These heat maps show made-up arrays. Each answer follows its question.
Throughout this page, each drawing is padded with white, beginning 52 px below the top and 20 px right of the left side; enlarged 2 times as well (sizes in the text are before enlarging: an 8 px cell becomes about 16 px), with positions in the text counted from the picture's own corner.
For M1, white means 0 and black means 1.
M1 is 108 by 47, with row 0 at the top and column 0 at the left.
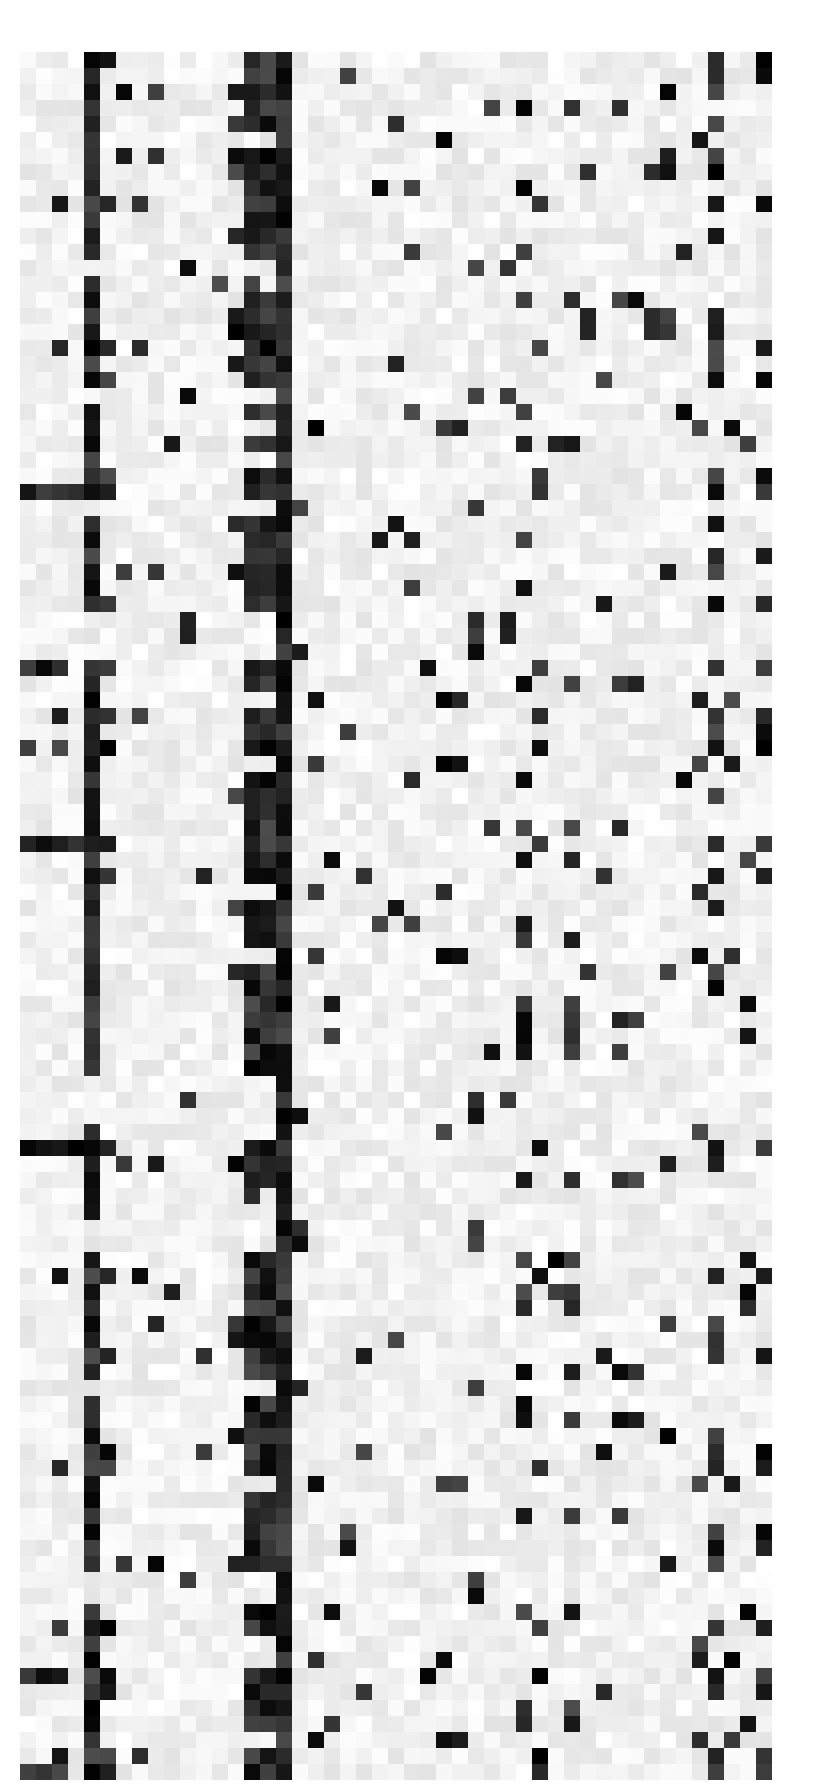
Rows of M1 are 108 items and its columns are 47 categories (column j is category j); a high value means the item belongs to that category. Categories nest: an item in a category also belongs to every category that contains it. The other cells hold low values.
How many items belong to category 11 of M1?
3
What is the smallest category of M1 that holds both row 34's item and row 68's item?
5
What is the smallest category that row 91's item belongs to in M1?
37
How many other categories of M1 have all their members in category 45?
3
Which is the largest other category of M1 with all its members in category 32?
2
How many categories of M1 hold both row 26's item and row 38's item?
8
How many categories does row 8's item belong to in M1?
7
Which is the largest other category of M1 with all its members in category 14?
15
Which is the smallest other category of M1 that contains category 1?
0
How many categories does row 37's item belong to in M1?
3
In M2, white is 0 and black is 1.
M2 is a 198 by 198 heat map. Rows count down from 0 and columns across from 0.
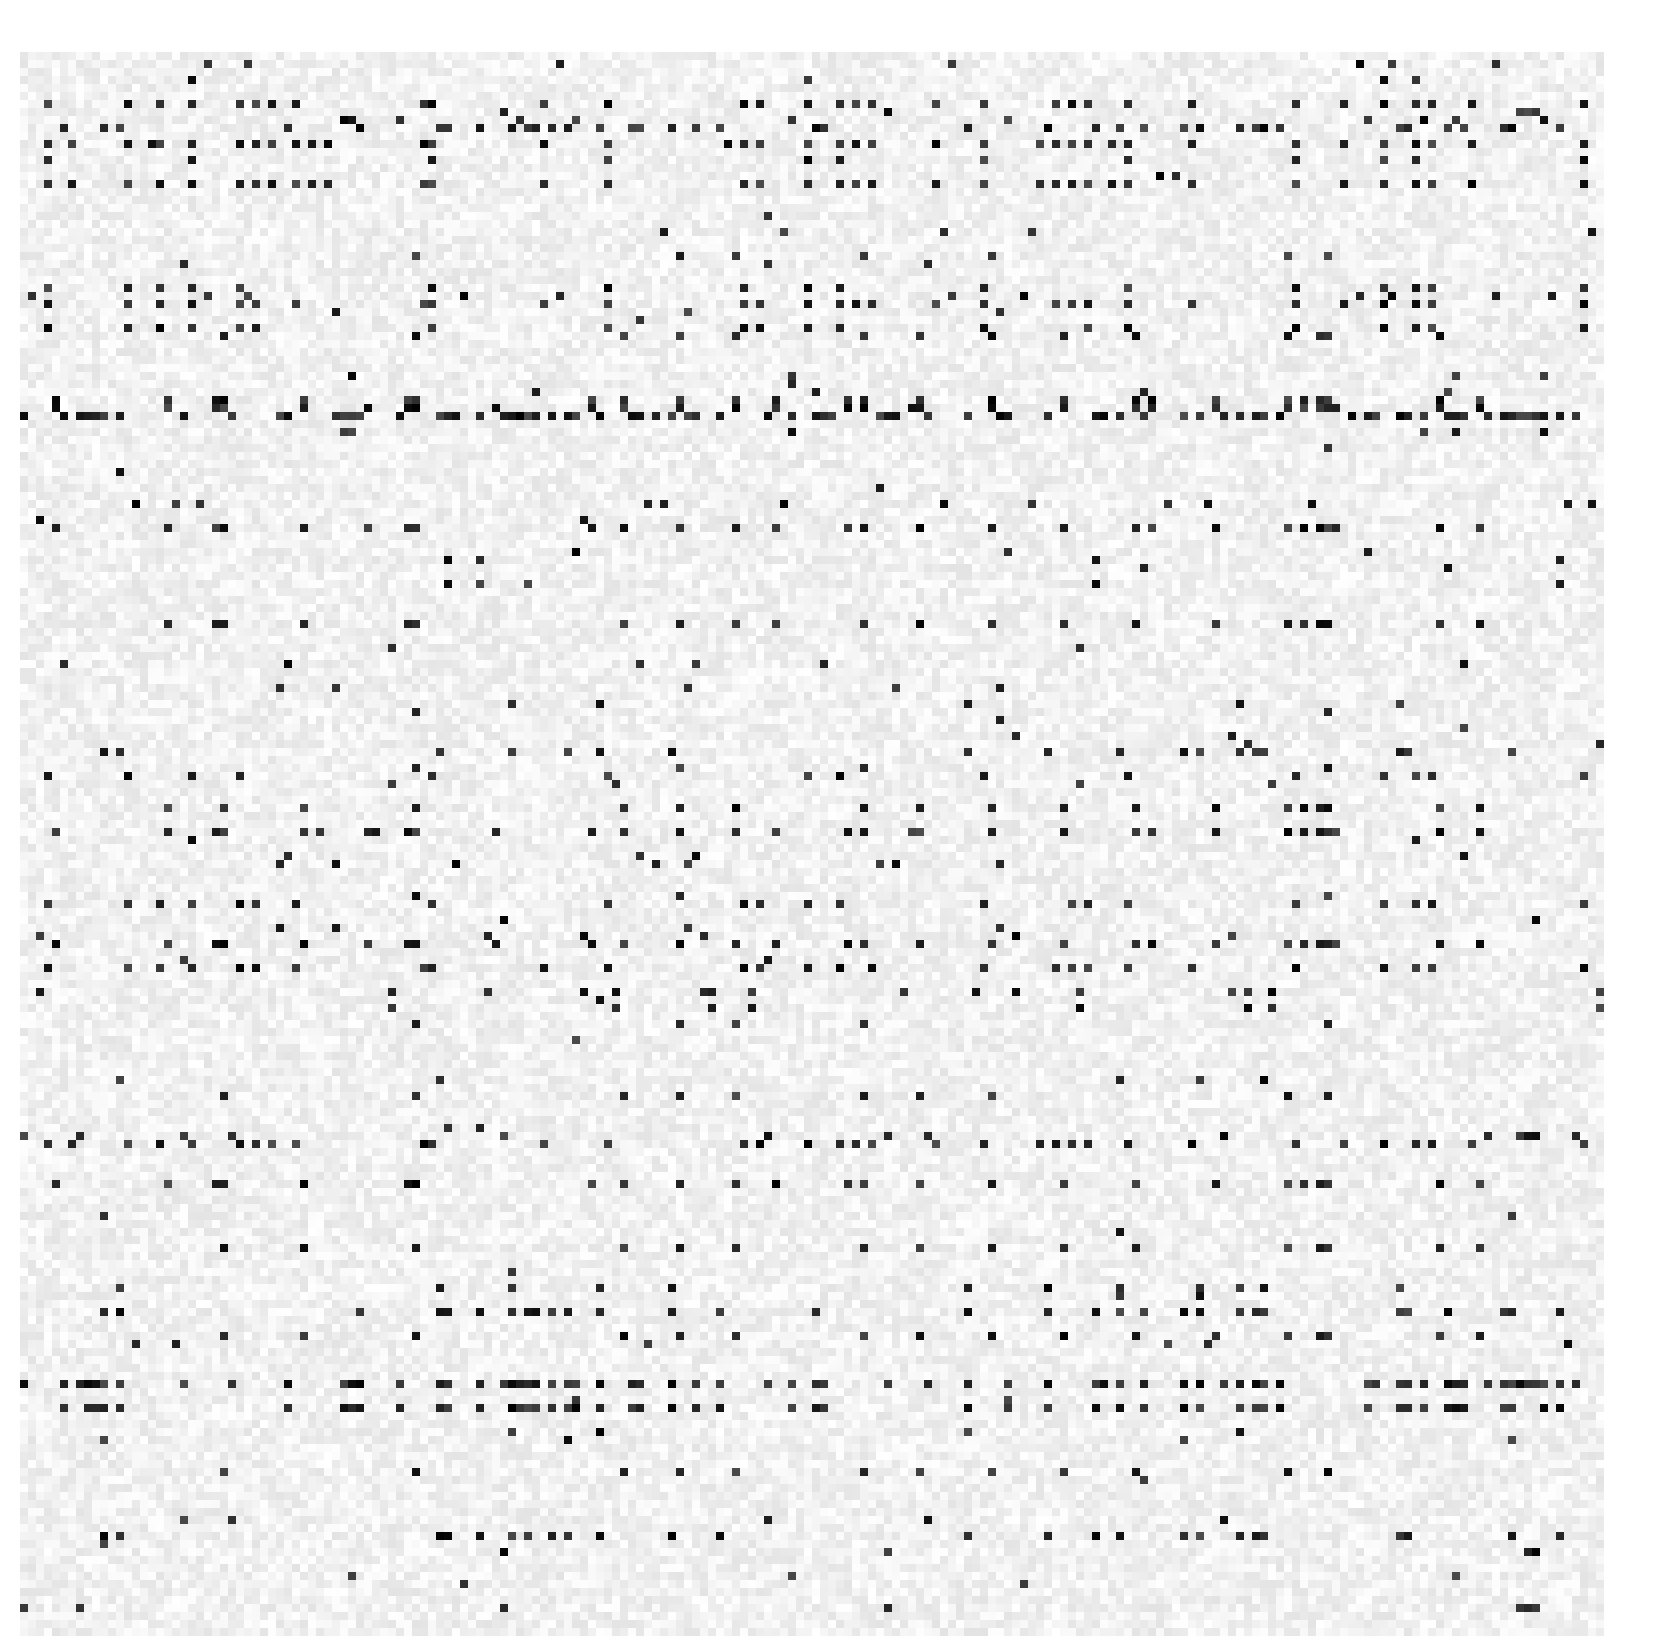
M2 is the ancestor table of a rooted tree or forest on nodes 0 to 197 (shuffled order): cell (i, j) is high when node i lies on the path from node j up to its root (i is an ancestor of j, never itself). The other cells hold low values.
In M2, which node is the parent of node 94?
71
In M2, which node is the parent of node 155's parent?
154
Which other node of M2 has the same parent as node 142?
144
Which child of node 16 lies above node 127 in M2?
136
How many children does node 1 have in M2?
7
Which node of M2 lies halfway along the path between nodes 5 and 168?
169
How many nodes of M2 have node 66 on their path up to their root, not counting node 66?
5
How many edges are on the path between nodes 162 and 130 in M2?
3
